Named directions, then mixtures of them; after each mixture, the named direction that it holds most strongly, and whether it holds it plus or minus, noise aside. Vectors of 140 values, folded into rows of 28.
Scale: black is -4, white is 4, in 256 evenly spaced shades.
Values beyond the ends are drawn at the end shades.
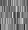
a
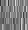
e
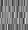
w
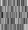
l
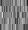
l, minus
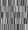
l, plus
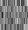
l, plus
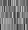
a, plus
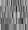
a, minus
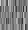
e, minus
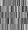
l, plus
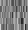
a, minus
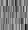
e, minus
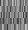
w, minus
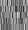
a, minus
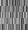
e, minus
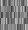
l, plus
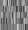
a, minus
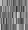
a, minus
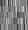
a, plus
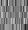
l, minus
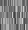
a, plus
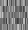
l, minus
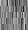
e, minus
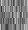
a, minus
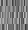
w, plus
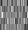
l, minus
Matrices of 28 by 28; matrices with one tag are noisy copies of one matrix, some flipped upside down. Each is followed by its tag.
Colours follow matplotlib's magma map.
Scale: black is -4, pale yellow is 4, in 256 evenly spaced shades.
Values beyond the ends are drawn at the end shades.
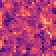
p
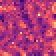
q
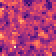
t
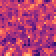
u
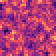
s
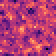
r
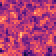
t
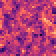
p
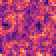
s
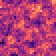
r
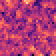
u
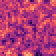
u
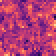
q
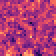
u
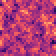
p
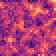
r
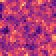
s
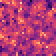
t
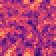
u
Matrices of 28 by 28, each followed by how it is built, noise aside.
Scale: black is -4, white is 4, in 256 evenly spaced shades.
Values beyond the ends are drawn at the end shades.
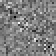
banded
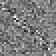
banded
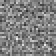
blocks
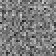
blocks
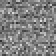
blocks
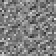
repeating rows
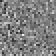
lower triangular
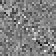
banded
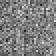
blocks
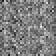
repeating rows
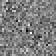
banded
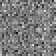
repeating rows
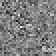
banded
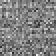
blocks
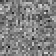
blocks
